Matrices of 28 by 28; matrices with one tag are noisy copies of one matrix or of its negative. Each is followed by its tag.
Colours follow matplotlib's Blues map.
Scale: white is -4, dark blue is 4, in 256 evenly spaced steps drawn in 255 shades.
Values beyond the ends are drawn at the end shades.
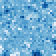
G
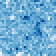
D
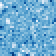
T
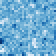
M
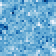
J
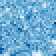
G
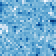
J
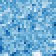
G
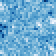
J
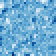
T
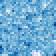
G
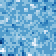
M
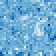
D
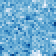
G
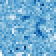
D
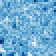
M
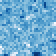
G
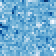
J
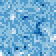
D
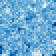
G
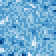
M
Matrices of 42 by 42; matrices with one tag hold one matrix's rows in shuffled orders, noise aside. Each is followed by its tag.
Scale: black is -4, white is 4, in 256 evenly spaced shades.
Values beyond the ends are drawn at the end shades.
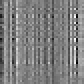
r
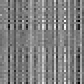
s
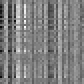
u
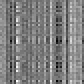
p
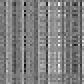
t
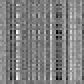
p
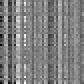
u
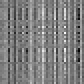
s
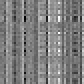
t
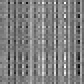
s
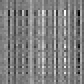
s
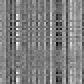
p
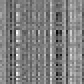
p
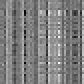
t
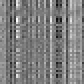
p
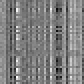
p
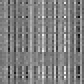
s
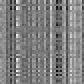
p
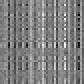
s
